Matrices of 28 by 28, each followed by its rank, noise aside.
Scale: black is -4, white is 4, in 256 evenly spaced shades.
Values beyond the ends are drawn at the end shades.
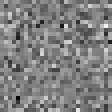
six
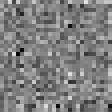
five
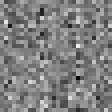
five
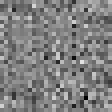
five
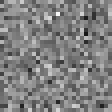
eight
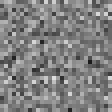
six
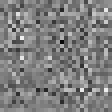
five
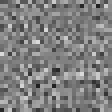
five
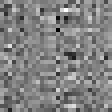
five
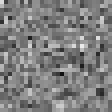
five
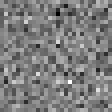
seven
